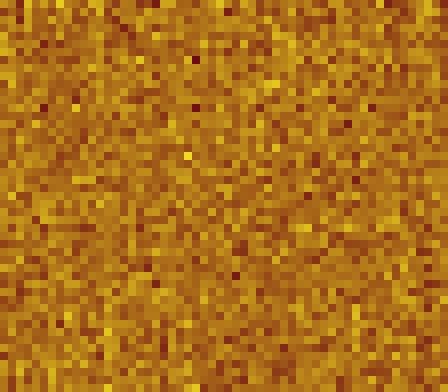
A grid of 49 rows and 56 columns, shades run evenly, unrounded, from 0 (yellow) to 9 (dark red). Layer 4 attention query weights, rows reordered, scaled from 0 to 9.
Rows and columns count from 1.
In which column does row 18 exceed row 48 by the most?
7
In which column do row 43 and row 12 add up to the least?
40
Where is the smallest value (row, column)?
20, 24
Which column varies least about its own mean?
27
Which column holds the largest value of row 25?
39
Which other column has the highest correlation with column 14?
45
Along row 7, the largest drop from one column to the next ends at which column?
35
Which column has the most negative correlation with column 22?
53
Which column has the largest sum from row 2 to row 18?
56
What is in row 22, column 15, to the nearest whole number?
3
